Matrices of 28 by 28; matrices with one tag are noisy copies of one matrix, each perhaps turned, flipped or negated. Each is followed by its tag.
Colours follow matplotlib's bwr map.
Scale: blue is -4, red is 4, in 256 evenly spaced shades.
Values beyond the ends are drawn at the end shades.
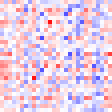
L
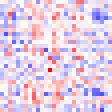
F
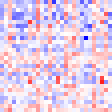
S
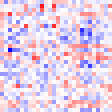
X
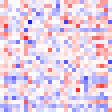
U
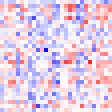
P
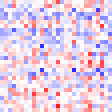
L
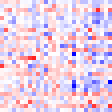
S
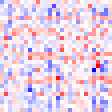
P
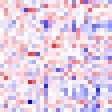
S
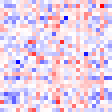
F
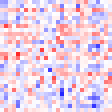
F
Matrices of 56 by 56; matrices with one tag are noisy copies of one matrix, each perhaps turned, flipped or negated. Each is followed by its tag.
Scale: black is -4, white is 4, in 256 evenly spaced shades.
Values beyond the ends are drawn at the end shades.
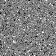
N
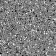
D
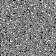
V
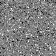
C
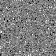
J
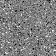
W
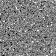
V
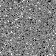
D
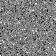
D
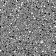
N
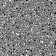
N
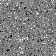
C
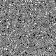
J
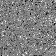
J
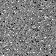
V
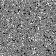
C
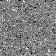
J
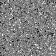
C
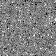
J
